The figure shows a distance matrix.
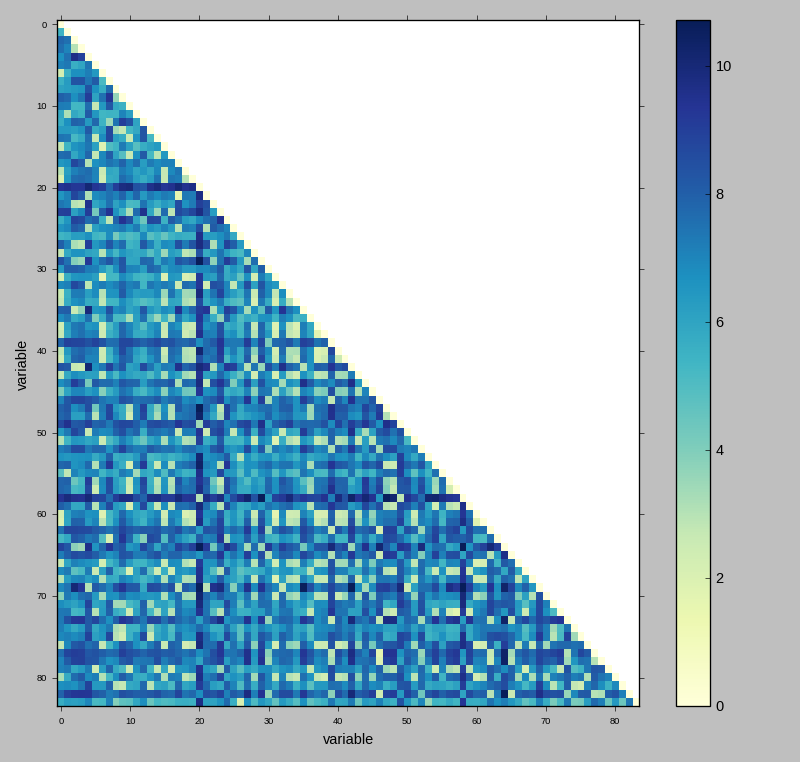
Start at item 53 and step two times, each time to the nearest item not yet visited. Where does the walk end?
83
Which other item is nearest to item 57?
72
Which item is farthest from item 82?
64
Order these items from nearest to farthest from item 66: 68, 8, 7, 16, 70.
68, 70, 7, 8, 16
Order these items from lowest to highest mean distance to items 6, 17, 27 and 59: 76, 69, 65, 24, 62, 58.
76, 69, 24, 65, 62, 58
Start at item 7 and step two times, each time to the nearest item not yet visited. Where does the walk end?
24
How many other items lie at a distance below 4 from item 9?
6
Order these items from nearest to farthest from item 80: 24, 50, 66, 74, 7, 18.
18, 66, 7, 24, 50, 74
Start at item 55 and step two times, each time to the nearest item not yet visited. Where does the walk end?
11
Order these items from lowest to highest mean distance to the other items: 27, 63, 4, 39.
63, 27, 4, 39
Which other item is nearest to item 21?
17
